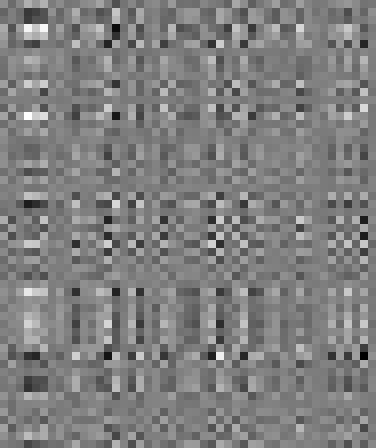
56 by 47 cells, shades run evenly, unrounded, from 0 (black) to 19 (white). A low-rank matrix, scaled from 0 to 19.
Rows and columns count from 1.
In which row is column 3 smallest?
26
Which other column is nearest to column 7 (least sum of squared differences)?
41
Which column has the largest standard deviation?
4
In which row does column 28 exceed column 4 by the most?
45
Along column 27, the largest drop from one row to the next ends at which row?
32
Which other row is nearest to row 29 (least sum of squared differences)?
46
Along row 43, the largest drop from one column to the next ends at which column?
28
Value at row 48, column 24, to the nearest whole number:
11
